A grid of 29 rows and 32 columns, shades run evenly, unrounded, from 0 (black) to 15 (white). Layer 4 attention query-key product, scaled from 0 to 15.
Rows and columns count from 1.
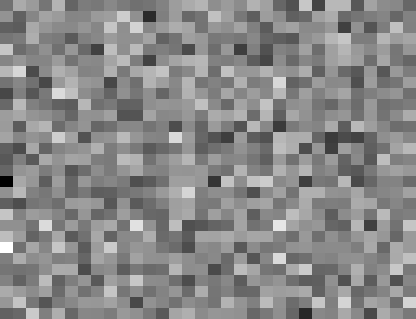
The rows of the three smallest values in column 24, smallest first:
29, 17, 14
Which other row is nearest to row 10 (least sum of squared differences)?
11
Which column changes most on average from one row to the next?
1
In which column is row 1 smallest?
25
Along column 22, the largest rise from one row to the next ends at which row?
13
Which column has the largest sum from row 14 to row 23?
22
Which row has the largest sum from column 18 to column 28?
28
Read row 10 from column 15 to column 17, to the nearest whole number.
9 11 8
